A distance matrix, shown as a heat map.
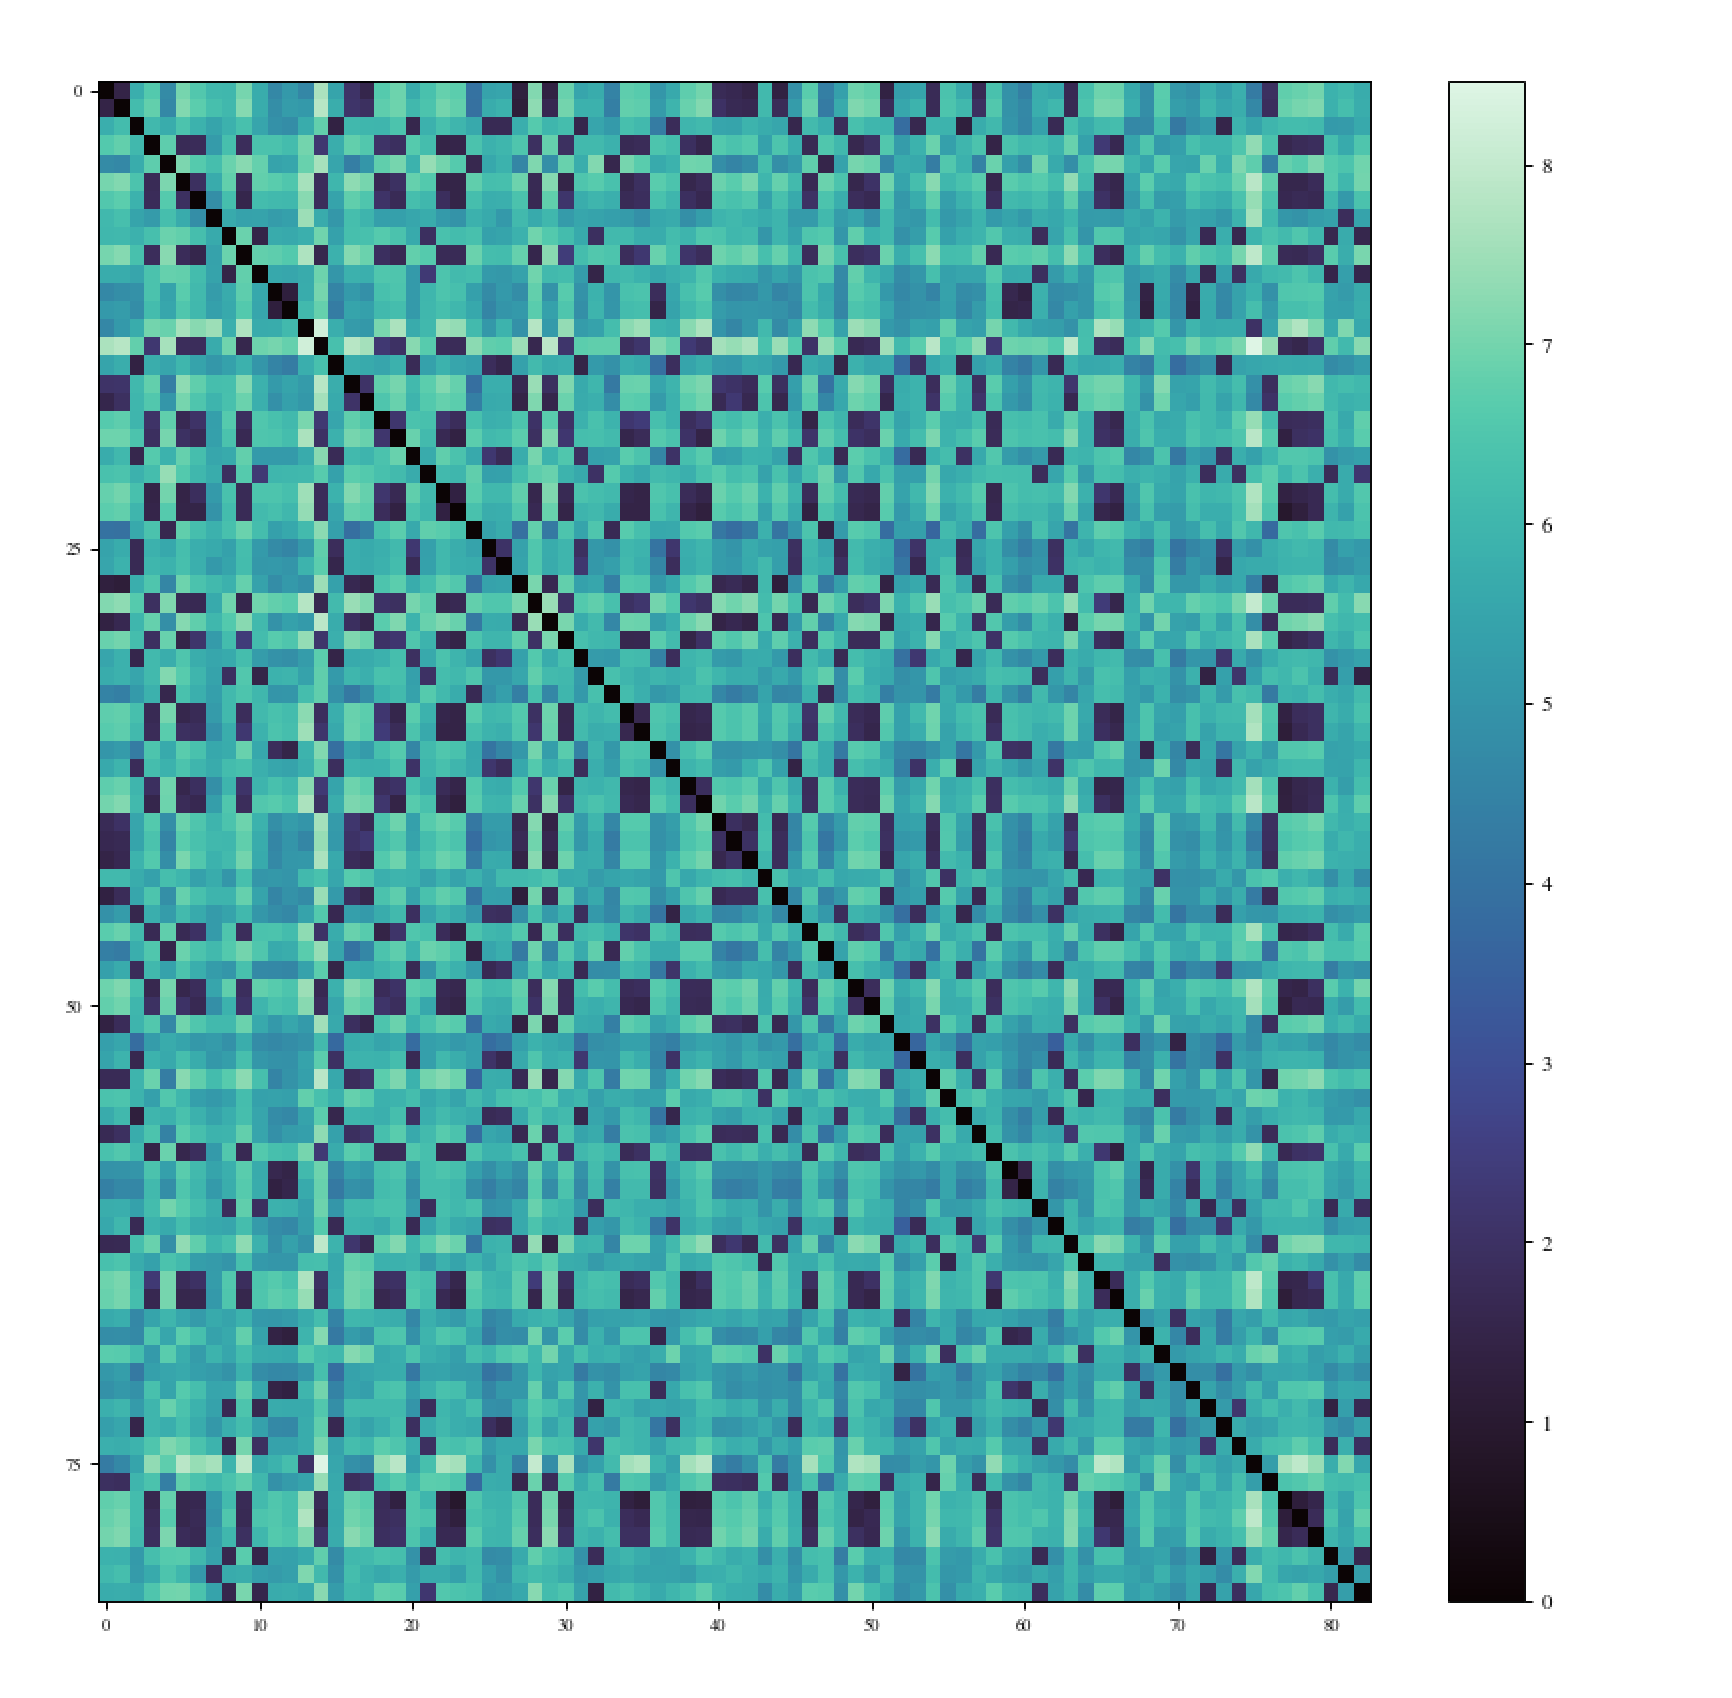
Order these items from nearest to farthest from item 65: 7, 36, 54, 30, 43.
30, 7, 43, 36, 54
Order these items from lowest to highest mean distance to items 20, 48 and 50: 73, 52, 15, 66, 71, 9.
15, 73, 52, 66, 9, 71
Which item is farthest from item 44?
14
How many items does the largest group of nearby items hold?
24
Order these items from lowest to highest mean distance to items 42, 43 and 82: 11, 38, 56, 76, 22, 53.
76, 11, 53, 56, 38, 22
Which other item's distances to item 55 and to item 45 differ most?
37
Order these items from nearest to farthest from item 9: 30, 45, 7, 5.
5, 30, 7, 45
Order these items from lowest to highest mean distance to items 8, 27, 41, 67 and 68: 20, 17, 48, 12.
17, 12, 48, 20
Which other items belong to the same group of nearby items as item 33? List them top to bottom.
4, 24, 47
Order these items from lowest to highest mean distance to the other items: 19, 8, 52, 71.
52, 19, 71, 8
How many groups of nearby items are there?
10
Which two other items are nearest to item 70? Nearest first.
52, 67
